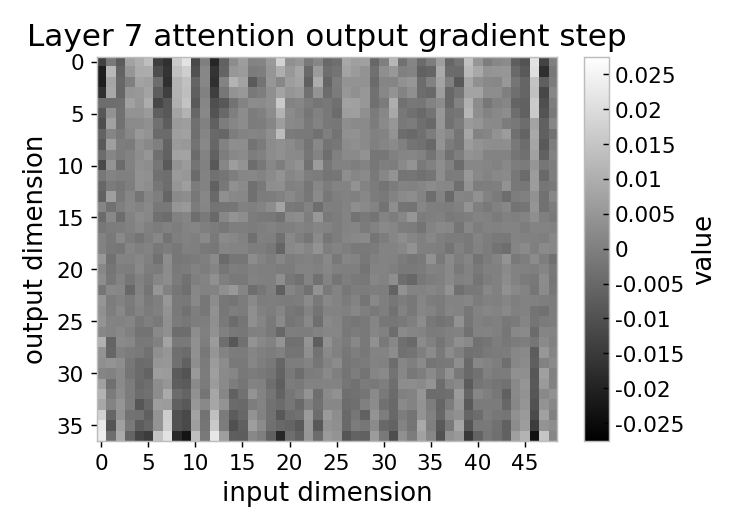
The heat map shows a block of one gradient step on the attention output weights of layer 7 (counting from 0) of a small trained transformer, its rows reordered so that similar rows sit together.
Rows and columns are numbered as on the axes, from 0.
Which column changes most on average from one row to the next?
19
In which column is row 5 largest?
46
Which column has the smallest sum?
47
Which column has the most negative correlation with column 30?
34
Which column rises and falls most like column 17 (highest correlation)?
16
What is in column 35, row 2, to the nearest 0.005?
0
